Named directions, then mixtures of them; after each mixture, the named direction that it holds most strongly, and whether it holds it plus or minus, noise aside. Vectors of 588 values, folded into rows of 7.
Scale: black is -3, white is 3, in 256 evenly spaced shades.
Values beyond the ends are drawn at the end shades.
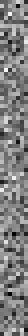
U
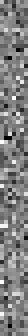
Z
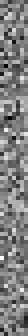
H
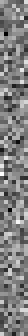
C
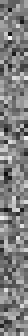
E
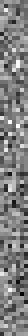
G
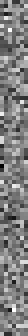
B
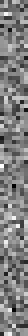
B, minus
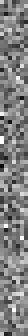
B, plus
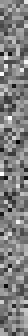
C, plus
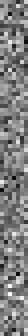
U, minus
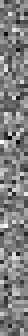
Z, plus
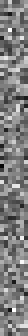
B, plus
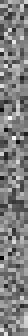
H, minus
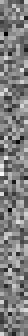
C, plus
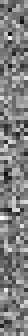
E, plus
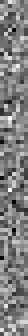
H, minus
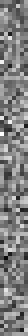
E, plus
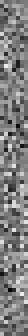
G, minus
